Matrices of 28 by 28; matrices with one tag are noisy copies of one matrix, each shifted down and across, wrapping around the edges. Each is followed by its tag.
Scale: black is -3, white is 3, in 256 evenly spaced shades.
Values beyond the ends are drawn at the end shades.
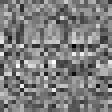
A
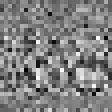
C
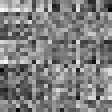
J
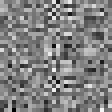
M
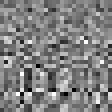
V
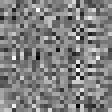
M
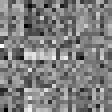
J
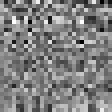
A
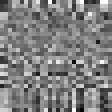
V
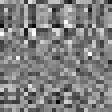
V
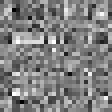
J
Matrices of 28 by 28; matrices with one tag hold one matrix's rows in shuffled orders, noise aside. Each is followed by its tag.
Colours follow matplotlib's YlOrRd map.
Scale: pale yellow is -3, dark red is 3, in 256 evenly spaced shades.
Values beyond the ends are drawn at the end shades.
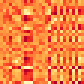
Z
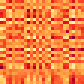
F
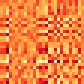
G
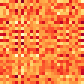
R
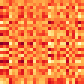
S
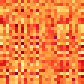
R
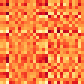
G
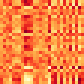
Z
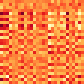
S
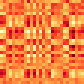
F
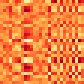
Z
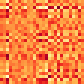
G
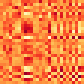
Z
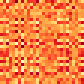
R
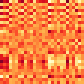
S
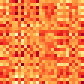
R
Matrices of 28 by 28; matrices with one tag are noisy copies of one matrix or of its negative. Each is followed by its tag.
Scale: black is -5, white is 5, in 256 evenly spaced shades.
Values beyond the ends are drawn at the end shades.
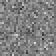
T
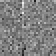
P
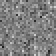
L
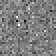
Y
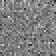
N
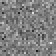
T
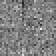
P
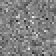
Y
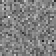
N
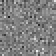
N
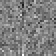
P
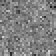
L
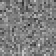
P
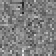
P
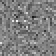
Y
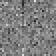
P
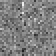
P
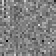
N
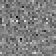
Y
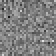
N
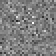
Y
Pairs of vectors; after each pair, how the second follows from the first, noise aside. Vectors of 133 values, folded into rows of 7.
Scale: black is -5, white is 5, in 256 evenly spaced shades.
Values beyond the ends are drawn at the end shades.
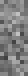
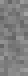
wrapped around, shrunk.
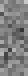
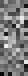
reversed, negated, scaled up.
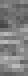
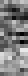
reversed, negated, scaled up.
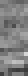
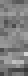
copied.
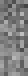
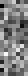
wrapped around, negated, scaled up.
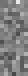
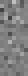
reversed, negated, partly zeroed.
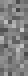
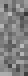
wrapped around, negated.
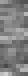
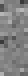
reversed, negated, partly zeroed.
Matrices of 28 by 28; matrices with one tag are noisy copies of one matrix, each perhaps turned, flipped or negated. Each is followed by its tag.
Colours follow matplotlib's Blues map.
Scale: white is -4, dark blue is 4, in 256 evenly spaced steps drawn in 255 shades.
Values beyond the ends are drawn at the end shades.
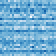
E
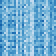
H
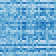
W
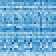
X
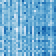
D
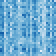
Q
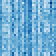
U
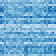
U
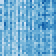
D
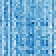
W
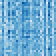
W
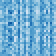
E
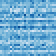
E
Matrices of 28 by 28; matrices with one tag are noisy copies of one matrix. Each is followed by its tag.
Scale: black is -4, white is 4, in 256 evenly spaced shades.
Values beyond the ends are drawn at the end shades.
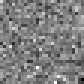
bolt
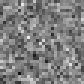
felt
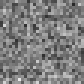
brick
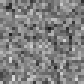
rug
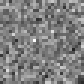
bolt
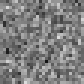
felt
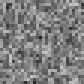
rug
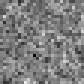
felt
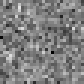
rug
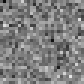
brick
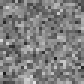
felt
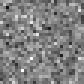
rug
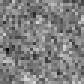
felt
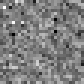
brick
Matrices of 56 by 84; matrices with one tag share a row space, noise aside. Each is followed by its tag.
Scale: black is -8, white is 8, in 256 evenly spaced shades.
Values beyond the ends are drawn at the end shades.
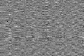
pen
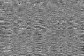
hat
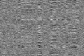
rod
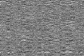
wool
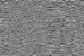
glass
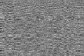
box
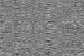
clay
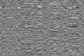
rod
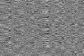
pen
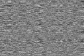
hat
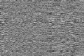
glass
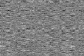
wool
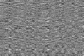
pen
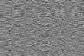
pen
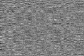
box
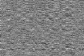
wool
